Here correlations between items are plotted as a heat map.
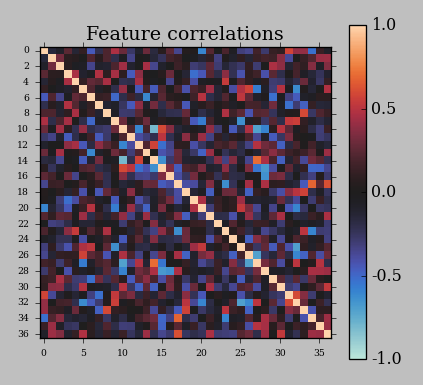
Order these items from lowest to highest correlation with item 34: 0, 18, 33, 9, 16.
0, 33, 16, 18, 9
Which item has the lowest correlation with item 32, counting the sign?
25
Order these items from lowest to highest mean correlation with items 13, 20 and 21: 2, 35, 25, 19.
35, 19, 25, 2
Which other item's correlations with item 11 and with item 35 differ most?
15
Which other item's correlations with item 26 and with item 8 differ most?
33
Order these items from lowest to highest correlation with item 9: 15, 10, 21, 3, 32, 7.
7, 15, 21, 10, 3, 32
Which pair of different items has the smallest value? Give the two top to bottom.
10, 14
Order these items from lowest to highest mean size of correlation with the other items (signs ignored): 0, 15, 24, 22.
22, 24, 0, 15
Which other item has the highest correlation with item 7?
3
